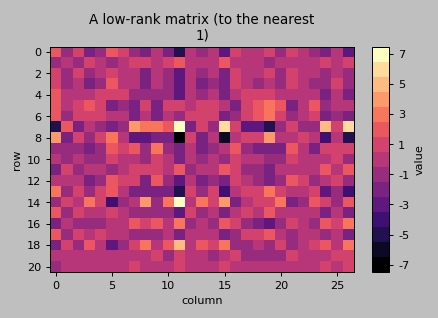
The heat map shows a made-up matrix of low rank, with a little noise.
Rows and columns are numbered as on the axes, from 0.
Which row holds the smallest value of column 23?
9
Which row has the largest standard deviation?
7
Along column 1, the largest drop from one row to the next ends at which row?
8
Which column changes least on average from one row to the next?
22
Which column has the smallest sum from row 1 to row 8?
11
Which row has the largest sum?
14
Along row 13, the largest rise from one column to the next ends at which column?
12
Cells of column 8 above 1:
3
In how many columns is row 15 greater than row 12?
13
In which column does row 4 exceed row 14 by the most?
5
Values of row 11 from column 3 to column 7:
0 0 -1 0 1
